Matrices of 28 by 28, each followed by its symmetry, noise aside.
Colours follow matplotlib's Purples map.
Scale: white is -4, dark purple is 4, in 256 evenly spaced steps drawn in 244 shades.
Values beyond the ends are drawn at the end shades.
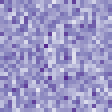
mirrored top to bottom.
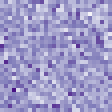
antisymmetric.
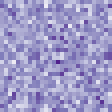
mirrored top to bottom.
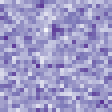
no symmetry.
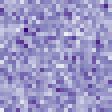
symmetric across the other diagonal.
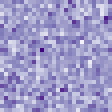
antisymmetric.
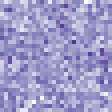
same after a half turn.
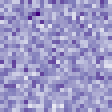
no symmetry.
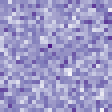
same after a half turn.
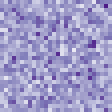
symmetric across the other diagonal.
